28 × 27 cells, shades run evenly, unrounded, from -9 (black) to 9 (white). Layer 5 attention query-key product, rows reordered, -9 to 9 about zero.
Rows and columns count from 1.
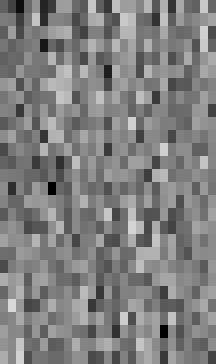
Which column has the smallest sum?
14
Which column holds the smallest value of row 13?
8
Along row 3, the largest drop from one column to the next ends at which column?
27
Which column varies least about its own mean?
24
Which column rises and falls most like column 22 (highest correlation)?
3
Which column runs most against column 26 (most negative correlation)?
6
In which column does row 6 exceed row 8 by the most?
20
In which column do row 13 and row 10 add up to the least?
5
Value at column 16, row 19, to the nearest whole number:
0
